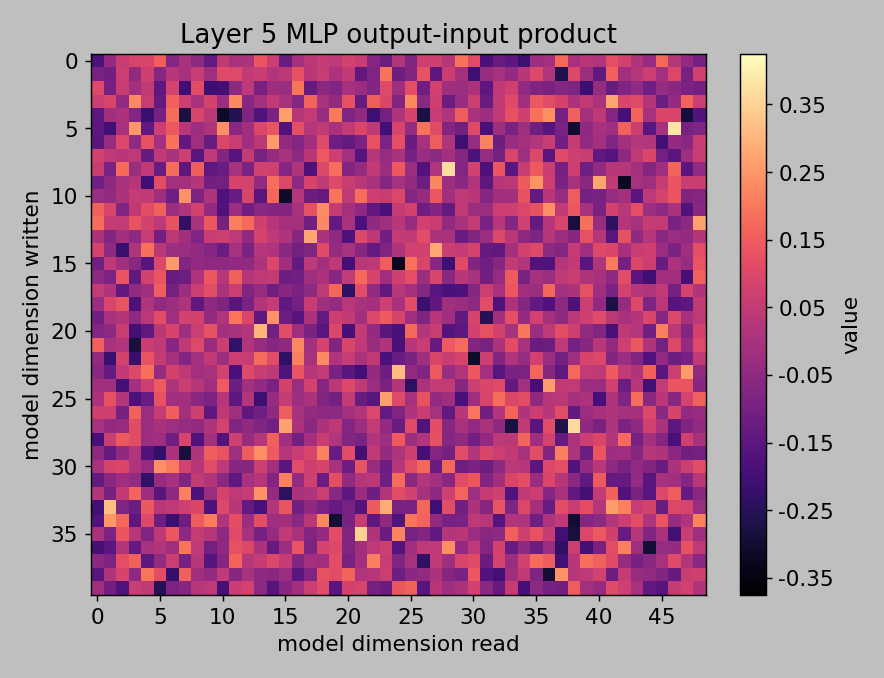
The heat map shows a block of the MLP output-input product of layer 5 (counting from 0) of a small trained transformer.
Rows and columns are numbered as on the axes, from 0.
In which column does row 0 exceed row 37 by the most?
37
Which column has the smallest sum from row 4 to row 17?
47
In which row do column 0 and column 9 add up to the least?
33
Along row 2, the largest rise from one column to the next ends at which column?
8
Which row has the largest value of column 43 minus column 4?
4
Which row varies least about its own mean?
13
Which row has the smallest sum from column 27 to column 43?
18
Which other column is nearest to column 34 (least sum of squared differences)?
32
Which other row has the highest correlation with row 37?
9
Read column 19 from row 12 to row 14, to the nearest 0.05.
-0.15 -0.05 -0.05
